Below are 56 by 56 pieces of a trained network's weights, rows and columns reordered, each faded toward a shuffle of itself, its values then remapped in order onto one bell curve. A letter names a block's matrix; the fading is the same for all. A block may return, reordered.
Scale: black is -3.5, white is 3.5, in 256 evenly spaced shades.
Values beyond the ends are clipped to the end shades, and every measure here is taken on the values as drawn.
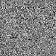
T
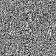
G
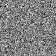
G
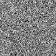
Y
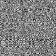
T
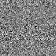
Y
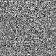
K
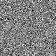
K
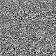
Y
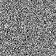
K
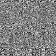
T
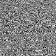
T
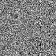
G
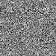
K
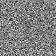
K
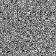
T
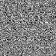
T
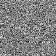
Y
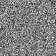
Y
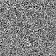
K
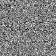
K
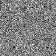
K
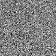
K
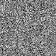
G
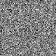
G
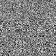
T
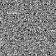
T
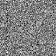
G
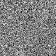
G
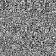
T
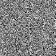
G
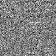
Y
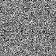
K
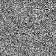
K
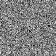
K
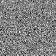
Y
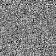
G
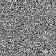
Y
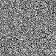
G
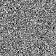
Y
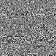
T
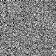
G
